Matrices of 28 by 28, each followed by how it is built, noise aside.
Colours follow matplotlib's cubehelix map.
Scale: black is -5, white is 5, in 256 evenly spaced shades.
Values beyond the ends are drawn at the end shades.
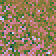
lower triangular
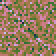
diagonal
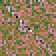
diagonal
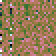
uneven columns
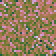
diagonal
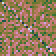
diagonal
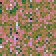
uneven columns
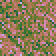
Toeplitz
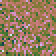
lower triangular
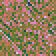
Toeplitz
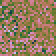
lower triangular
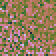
lower triangular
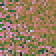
lower triangular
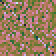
diagonal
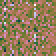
uneven columns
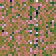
uneven columns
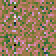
uneven columns
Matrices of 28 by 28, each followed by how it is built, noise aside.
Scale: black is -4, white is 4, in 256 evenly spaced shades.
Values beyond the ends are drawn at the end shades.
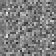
repeating rows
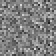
repeating rows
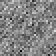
Hankel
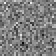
noise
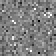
sparse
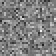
noise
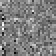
uneven columns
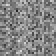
repeating rows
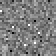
sparse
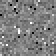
sparse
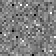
sparse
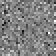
uneven columns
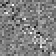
banded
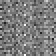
repeating rows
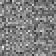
repeating rows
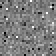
sparse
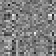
low rank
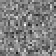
low rank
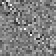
banded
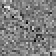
banded
